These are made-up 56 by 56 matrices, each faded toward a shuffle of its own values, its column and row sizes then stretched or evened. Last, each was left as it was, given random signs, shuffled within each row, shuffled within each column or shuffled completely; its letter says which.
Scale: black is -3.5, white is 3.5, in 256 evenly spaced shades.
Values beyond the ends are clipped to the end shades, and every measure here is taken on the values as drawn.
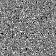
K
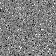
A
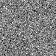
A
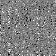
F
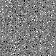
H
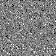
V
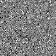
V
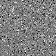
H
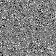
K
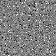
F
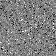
A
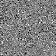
F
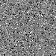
K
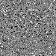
K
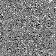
H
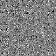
V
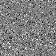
K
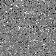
K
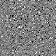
F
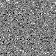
K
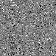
F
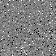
H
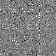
F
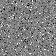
A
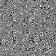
F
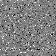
K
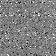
K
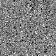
H
